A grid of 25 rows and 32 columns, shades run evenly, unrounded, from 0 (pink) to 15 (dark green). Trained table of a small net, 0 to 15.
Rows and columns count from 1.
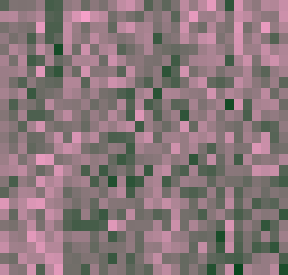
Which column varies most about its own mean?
27
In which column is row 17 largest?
13
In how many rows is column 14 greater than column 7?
13
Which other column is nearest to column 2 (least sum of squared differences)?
28
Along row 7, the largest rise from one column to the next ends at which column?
6
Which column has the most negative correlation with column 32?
7
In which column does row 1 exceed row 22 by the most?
26
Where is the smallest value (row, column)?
2, 10
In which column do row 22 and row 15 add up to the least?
5
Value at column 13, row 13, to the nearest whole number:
11
